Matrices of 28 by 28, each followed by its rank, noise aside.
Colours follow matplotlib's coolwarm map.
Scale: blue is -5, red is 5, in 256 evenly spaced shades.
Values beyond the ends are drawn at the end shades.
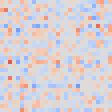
five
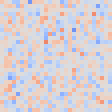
eight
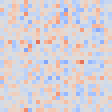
five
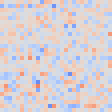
eight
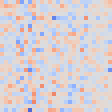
six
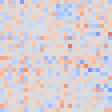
six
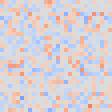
seven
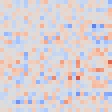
five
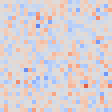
eight
